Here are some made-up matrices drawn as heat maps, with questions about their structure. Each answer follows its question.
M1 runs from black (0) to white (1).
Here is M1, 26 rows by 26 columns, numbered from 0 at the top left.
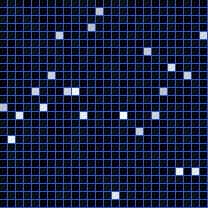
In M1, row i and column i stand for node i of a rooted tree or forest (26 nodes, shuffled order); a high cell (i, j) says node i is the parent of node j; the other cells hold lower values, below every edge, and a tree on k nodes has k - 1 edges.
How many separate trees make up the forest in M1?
3
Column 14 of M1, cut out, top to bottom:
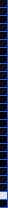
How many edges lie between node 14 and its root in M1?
5
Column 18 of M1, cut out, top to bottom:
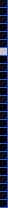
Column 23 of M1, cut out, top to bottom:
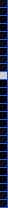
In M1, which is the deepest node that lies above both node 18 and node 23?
9
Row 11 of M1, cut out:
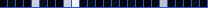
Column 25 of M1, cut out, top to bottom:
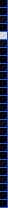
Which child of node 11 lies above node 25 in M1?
4
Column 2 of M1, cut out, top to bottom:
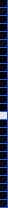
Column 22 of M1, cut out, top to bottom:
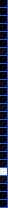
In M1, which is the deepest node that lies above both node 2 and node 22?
21
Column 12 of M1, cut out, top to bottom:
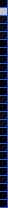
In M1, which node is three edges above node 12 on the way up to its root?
16
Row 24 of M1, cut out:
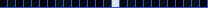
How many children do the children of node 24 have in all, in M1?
4
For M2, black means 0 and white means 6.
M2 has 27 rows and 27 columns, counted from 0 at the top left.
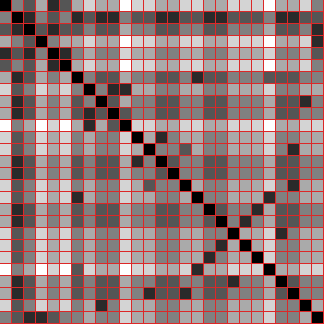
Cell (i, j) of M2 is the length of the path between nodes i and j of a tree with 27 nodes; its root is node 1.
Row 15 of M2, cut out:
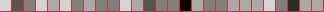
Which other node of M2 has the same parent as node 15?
12
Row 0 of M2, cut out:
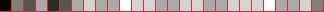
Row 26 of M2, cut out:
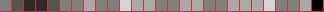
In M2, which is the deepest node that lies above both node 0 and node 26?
2
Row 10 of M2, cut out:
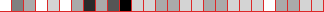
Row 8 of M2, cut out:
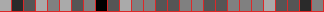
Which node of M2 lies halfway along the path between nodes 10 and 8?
9
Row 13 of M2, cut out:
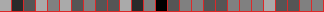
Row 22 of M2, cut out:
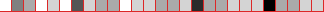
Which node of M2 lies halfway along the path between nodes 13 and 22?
6
